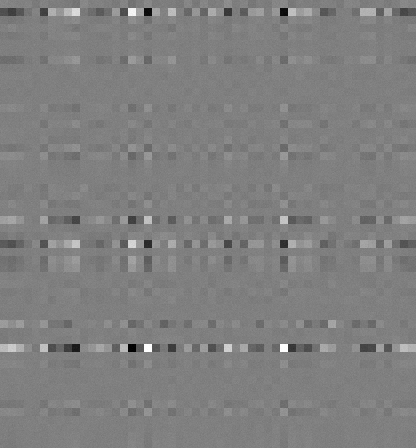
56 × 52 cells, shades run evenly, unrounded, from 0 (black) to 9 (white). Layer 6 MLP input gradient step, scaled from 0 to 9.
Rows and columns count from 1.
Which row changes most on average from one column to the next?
44
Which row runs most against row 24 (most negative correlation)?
48
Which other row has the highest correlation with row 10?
41
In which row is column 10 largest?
2
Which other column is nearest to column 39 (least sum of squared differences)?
47
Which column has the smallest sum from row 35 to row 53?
17
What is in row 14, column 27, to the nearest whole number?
4
